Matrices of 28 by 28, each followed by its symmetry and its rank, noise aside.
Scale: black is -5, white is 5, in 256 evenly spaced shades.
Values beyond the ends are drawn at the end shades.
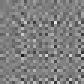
antisymmetric, rank two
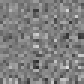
no symmetry, rank three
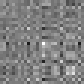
symmetric, rank two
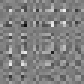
symmetric, rank two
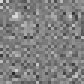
symmetric, rank four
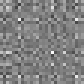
symmetric, rank two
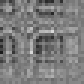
symmetric, rank two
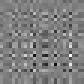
no symmetry, rank two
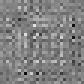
symmetric, rank three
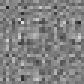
symmetric, rank four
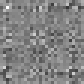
symmetric, rank four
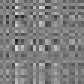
no symmetry, rank two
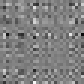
antisymmetric, rank two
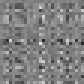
antisymmetric, rank two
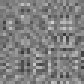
antisymmetric, rank four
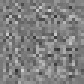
no symmetry, rank four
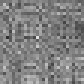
no symmetry, rank four
